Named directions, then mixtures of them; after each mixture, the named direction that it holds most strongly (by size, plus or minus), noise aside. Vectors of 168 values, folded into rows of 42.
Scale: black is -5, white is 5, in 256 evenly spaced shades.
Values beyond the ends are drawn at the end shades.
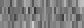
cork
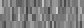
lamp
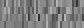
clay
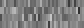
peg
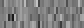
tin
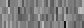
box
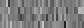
box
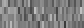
box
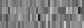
box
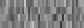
clay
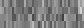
lamp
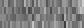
cork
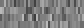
peg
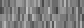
lamp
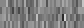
clay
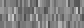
tin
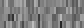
tin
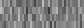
lamp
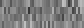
cork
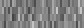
lamp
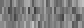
cork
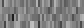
tin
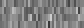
peg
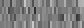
cork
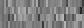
box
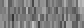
cork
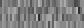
peg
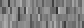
lamp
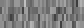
clay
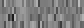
tin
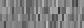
clay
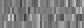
tin
